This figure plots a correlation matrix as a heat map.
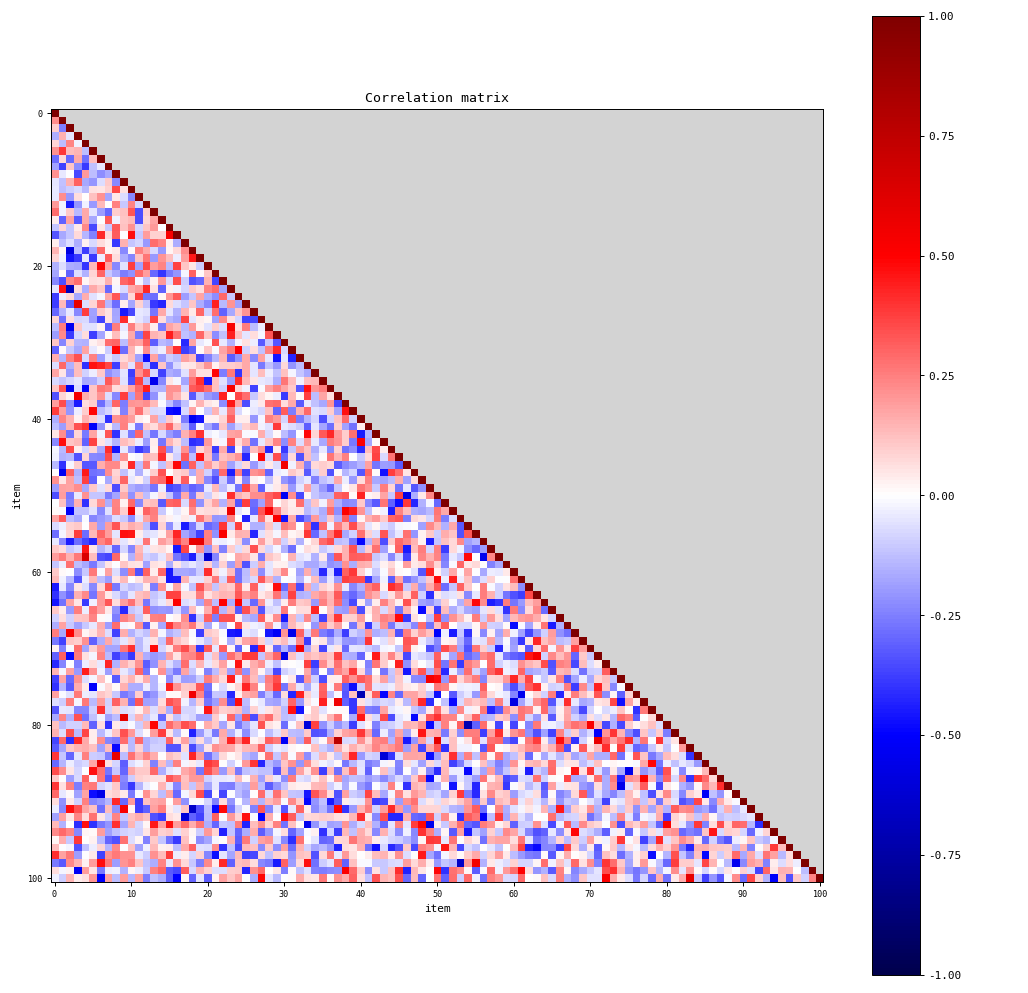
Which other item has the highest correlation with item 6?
85
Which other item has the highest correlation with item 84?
8
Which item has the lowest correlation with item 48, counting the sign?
65
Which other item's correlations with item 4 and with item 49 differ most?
93
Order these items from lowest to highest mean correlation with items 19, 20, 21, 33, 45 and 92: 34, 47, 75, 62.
47, 75, 34, 62
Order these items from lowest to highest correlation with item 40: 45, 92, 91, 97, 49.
45, 97, 91, 49, 92
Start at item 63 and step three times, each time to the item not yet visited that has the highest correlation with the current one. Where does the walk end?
37
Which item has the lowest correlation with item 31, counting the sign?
68
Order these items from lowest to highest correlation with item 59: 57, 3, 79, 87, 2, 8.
87, 57, 3, 8, 79, 2
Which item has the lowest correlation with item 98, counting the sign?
53
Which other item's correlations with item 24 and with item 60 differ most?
77
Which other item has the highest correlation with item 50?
82
